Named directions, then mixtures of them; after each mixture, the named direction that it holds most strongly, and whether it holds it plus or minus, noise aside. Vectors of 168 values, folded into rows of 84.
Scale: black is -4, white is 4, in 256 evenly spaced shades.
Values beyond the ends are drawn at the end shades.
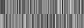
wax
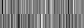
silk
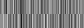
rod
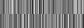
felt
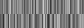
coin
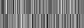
rod, minus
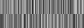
felt, plus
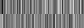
wax, plus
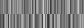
coin, plus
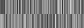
wax, plus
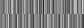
felt, plus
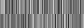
wax, minus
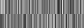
wax, minus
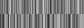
coin, plus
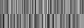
coin, plus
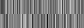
wax, plus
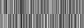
rod, plus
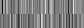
silk, plus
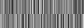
felt, minus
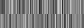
wax, plus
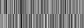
rod, plus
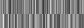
coin, minus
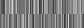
felt, plus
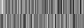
wax, minus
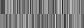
wax, plus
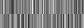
felt, minus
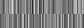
felt, plus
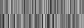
coin, plus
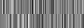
felt, plus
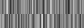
coin, minus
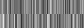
coin, minus
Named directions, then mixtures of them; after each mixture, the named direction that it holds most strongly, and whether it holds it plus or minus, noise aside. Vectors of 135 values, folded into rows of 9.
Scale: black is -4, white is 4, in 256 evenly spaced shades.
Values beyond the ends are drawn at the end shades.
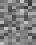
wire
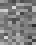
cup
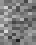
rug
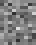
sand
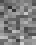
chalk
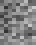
rug, minus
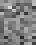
chalk, minus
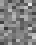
wire, minus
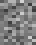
cup, minus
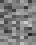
chalk, plus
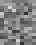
chalk, minus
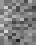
rug, plus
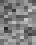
chalk, plus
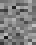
cup, minus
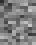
chalk, plus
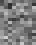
chalk, plus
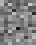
sand, minus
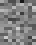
cup, plus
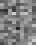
cup, minus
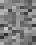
chalk, minus
